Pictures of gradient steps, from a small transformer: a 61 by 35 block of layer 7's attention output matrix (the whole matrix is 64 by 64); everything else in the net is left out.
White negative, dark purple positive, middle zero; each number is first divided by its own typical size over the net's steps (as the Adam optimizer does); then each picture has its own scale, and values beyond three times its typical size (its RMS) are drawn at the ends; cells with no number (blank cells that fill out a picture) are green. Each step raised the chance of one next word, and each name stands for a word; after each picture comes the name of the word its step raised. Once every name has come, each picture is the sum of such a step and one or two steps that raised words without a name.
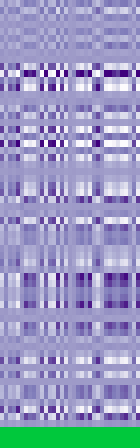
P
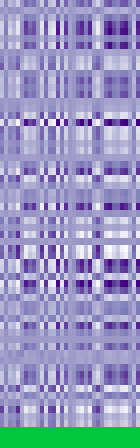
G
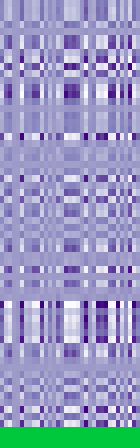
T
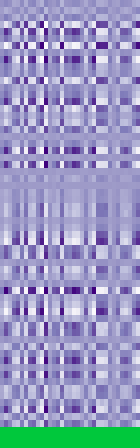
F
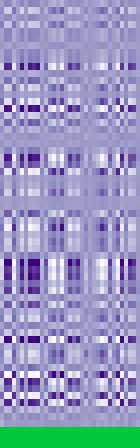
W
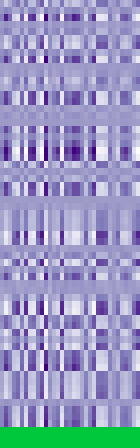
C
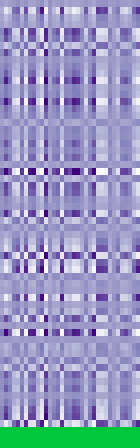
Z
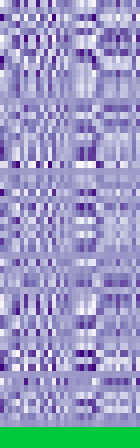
C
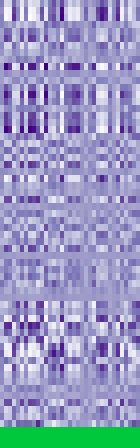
T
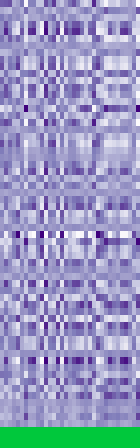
G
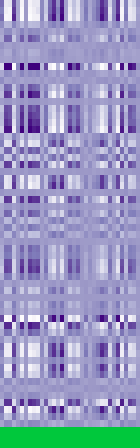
T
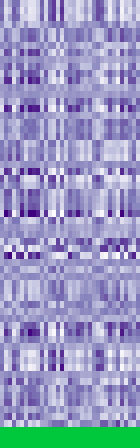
Z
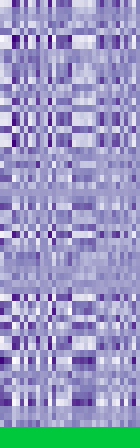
F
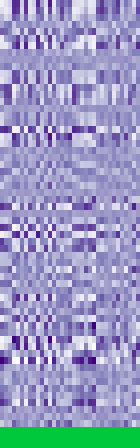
T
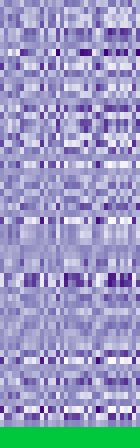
P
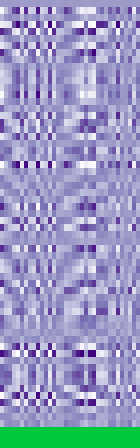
F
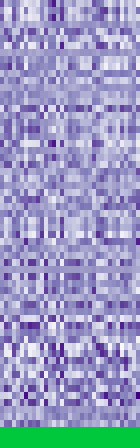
W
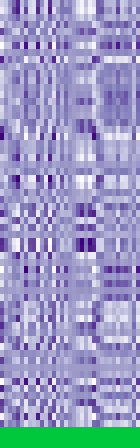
T
